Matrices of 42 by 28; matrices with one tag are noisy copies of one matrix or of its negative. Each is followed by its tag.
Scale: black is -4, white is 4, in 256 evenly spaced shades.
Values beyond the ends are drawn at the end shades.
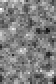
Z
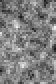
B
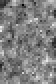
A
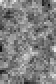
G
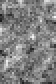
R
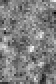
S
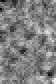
Z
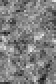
S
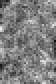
A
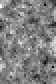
A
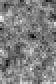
R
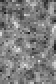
B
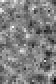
Z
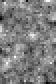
R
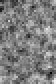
Z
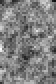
G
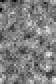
Z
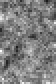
R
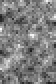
R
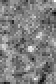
S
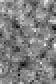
B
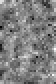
G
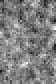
B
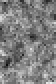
R
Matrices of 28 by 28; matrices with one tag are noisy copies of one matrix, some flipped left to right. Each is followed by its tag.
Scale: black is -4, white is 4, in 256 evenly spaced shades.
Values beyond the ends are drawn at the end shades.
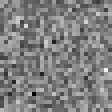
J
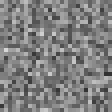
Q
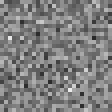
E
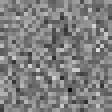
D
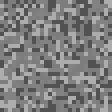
J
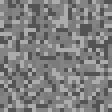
Q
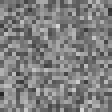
J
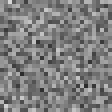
D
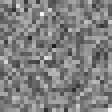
D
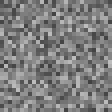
E
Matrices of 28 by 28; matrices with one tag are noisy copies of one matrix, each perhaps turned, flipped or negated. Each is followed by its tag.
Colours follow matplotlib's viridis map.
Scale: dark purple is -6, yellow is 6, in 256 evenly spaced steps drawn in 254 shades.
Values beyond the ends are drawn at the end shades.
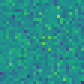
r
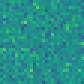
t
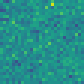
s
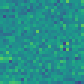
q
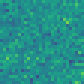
s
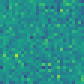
q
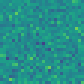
r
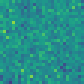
s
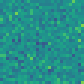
r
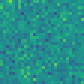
s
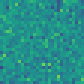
q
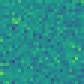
s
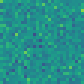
r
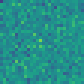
r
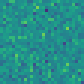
t
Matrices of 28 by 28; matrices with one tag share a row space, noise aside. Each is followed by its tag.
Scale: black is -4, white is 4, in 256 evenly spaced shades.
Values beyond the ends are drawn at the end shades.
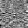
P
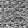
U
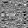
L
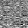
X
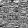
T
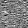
L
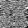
P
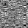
L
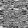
T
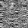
T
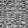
U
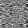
P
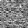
U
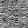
T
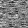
T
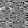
P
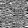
P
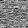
T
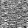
L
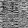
T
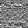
U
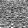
U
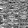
T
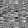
T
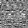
U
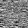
T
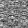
T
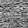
X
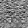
U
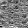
T
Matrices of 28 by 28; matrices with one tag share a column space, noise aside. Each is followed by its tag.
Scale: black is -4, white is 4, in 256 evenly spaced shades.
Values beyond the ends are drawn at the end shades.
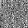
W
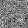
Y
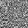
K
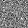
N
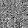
Y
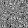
Y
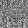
Y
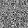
Y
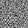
K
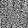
W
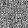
Y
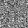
Y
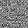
K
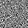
K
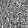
Y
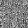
Y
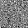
W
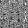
Y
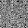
W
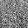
Y
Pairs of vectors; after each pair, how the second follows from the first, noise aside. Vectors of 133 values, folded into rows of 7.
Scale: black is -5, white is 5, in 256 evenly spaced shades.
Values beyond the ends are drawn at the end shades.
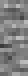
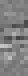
negated, partly zeroed.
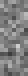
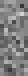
shuffled.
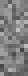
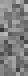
reversed, negated.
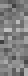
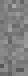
wrapped around, negated, shrunk.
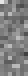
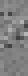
negated, partly zeroed.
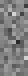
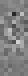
negated, partly zeroed.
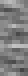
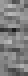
reversed, negated.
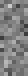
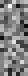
scaled up.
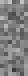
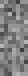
shuffled.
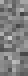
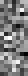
scaled up.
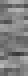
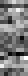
scaled up.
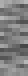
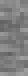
reversed, shrunk.
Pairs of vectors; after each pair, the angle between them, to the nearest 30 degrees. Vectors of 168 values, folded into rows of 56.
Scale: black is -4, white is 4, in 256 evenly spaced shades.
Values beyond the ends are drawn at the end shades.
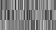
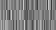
60 degrees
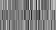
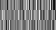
150 degrees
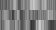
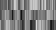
30 degrees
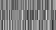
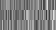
120 degrees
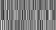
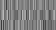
150 degrees
